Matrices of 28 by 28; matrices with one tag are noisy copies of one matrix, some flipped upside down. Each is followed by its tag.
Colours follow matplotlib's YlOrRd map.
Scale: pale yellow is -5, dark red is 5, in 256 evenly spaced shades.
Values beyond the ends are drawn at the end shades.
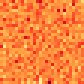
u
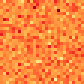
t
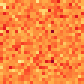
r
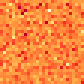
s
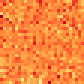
u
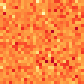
r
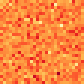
t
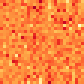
u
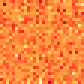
u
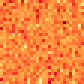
u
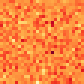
r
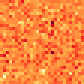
r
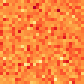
t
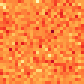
r
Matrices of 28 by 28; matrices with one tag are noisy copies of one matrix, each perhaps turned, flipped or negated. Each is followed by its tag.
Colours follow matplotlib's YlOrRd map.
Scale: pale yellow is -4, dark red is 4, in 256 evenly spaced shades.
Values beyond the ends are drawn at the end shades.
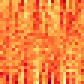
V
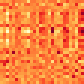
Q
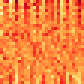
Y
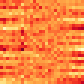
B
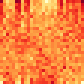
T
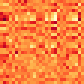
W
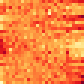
T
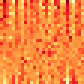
Y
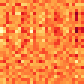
Q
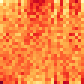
T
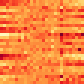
B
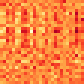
Q
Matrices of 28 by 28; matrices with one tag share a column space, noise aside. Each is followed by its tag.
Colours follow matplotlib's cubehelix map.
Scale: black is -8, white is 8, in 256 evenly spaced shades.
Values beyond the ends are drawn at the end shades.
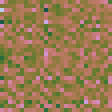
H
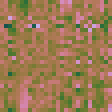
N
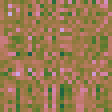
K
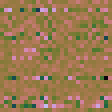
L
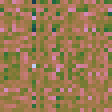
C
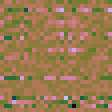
L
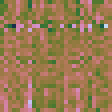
N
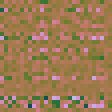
L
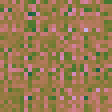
C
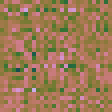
C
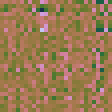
C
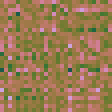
C
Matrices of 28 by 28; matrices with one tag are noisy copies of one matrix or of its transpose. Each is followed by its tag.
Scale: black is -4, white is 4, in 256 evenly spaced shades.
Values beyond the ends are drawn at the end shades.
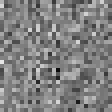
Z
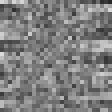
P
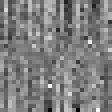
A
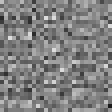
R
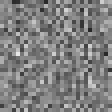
R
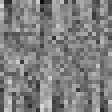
P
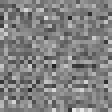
R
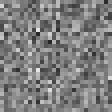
Z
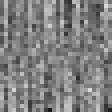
A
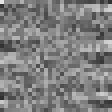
P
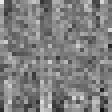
P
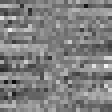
A
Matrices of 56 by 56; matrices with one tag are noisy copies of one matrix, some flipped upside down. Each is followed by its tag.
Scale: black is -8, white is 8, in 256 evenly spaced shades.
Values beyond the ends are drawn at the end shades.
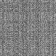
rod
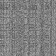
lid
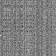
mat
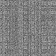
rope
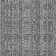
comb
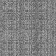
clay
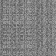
mat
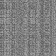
lid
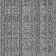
comb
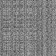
mat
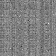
lid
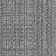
mat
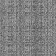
clay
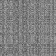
rod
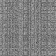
rope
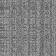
lid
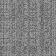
lid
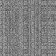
rope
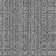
rope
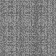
clay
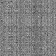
clay
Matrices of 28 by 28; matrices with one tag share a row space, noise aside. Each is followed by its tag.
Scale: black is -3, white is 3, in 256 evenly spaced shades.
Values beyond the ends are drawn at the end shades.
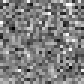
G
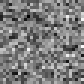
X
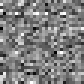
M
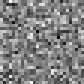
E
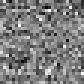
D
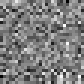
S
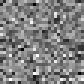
M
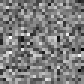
D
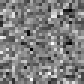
G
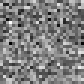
D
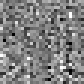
G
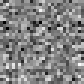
D
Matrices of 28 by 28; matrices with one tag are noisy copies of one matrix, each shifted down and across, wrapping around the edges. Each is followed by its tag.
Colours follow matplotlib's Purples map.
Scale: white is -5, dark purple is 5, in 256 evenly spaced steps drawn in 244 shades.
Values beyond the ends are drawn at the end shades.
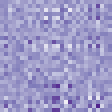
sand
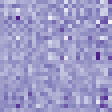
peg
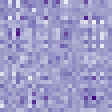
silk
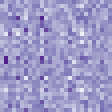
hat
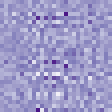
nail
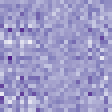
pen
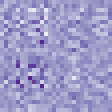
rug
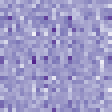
hat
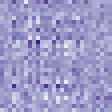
pen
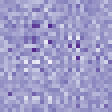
sand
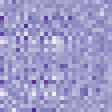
pen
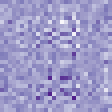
rug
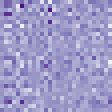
sand
